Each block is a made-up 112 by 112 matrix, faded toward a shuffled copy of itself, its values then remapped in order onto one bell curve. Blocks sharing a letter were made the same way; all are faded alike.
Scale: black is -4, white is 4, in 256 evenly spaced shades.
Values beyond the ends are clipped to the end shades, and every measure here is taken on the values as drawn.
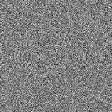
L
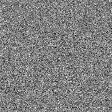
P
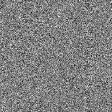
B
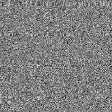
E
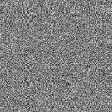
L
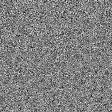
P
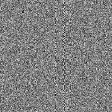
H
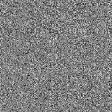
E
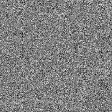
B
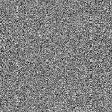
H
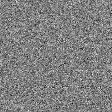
P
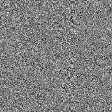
H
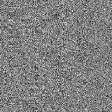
H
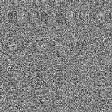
L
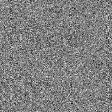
H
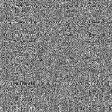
E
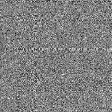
E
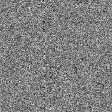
B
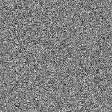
B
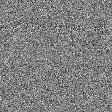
P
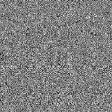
E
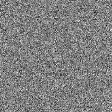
B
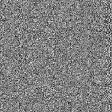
H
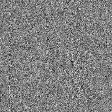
B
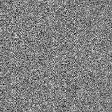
B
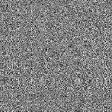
E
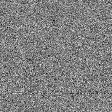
P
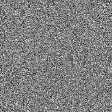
H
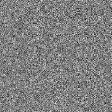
E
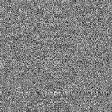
L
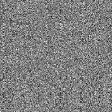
H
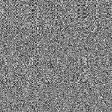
E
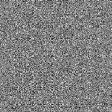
E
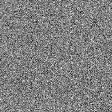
B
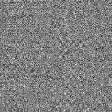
L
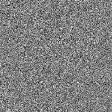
B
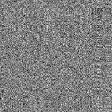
L
